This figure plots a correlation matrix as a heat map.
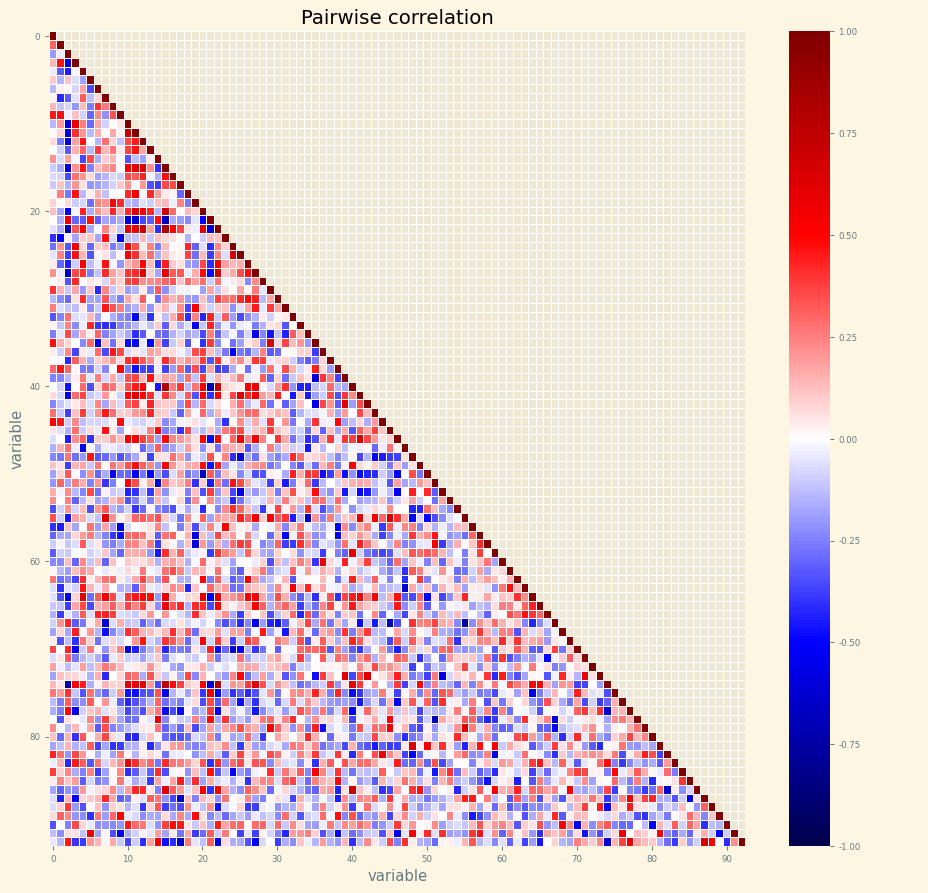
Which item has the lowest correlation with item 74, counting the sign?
2
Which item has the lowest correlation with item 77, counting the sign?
74
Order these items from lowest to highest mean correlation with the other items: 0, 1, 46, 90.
1, 0, 90, 46
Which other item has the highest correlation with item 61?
63
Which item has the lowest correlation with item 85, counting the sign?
87
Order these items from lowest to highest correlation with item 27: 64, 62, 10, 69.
62, 69, 10, 64
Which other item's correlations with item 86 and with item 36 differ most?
59
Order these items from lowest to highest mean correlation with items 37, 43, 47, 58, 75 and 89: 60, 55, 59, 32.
32, 59, 60, 55
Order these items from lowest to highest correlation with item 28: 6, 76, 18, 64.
76, 6, 64, 18
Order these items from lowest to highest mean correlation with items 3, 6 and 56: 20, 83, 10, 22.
20, 22, 83, 10
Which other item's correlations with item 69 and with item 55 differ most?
45
